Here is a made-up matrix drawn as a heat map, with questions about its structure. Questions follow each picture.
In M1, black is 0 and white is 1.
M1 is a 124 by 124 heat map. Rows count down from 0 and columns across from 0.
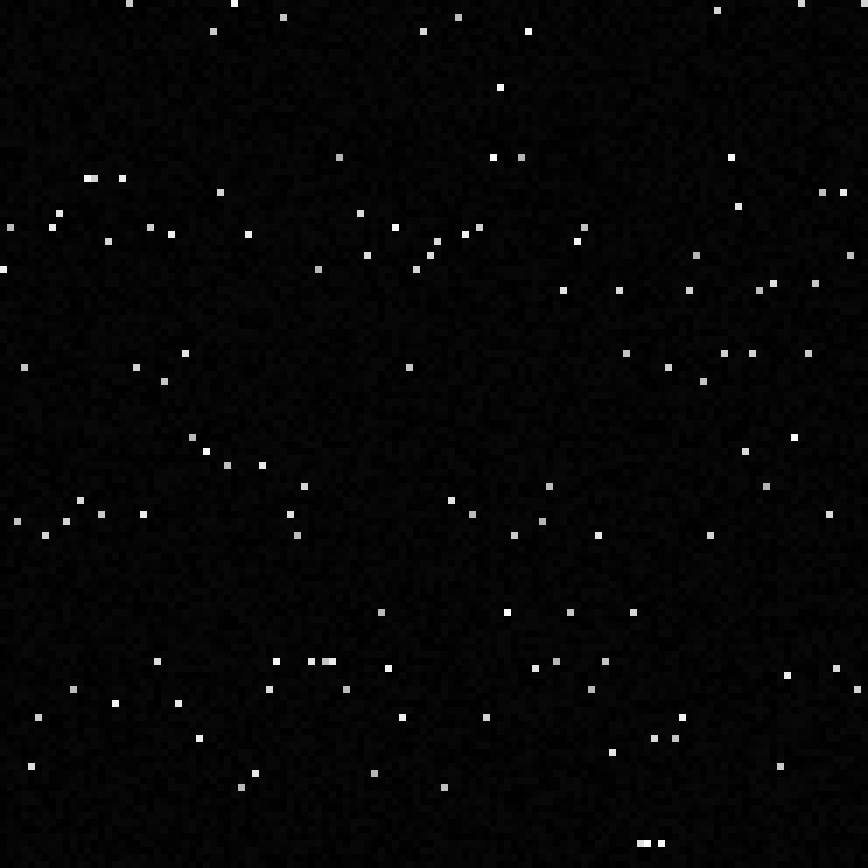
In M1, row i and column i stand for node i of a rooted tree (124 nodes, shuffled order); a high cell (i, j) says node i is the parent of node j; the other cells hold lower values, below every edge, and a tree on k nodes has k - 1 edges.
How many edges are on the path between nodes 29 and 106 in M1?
2
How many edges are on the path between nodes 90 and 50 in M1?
3
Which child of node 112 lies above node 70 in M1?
34
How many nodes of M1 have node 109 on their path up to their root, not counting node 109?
7
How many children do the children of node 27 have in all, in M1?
3
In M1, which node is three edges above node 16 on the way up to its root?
87
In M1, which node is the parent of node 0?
38
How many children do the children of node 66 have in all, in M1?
6
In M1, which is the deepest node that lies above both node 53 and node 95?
110
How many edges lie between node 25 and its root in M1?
5
